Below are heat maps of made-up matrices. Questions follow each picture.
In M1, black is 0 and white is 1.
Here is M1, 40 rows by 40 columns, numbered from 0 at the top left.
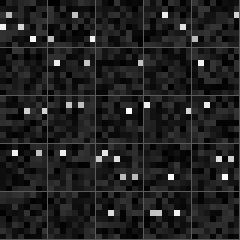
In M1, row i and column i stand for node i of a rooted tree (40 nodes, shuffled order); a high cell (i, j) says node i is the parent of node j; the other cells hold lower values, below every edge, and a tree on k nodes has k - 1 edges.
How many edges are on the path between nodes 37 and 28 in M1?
2
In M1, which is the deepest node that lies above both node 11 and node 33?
25
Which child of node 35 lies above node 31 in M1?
18
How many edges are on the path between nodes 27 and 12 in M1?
2
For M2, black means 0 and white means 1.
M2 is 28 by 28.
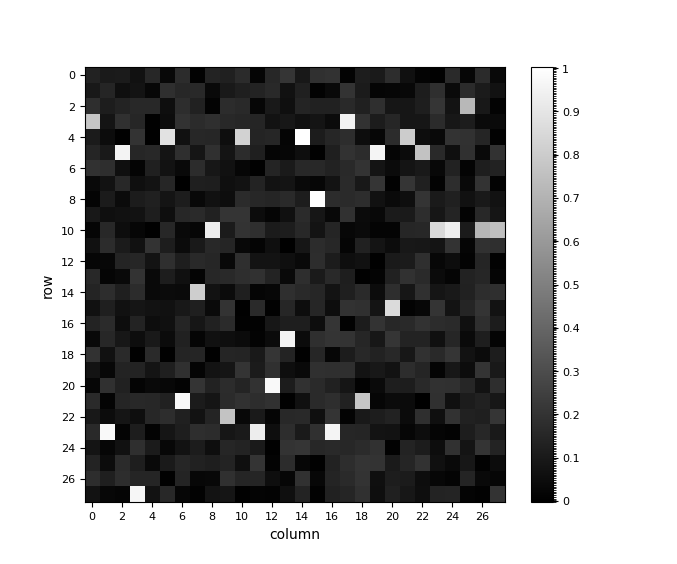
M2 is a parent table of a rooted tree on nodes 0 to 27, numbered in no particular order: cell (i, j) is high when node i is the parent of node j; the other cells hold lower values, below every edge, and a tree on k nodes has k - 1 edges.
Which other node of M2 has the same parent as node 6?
18
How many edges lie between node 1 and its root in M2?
3
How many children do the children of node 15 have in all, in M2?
1
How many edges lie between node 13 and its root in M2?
5
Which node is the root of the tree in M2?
4
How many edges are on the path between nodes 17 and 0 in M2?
2
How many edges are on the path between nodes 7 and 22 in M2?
4
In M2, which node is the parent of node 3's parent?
10
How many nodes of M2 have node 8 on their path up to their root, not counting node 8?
3
